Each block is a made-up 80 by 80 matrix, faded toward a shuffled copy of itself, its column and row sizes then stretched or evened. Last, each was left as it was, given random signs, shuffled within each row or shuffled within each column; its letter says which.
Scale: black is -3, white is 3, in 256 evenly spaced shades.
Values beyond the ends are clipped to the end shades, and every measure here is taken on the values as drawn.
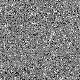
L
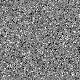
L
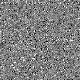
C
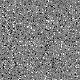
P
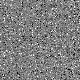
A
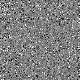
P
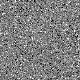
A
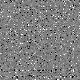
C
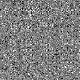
C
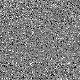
P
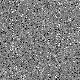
A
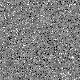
L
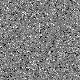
L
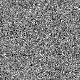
L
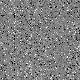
A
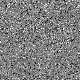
L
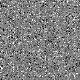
P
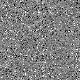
P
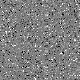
C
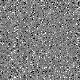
C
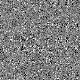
P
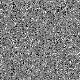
P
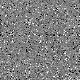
P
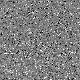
L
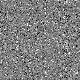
A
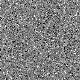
A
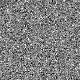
A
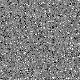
P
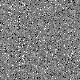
A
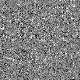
P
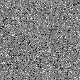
L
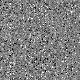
A
